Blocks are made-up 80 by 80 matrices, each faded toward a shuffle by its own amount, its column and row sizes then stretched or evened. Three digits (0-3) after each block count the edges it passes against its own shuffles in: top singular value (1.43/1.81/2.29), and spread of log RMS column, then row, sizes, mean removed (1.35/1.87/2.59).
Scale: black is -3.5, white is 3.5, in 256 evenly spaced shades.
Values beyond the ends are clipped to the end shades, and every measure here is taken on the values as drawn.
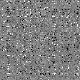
2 2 2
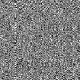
2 2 1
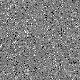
1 1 0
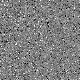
0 1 0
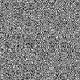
2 0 1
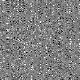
2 2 1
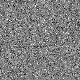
0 0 1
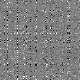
2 3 2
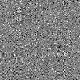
2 1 0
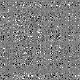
0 3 3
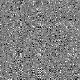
2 2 1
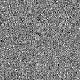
2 0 0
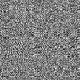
3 0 2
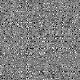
2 2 3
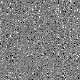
1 2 1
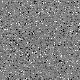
0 0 2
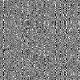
3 3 0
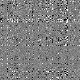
2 3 3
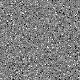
1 1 0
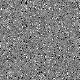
0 2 1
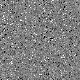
0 2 0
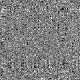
2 1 2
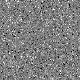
1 1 0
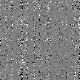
1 3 2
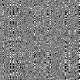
3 3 1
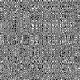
3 2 2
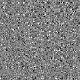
2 1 2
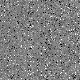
0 2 0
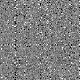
2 2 1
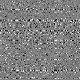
3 0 3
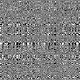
3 3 3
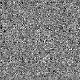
1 1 2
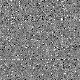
1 1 2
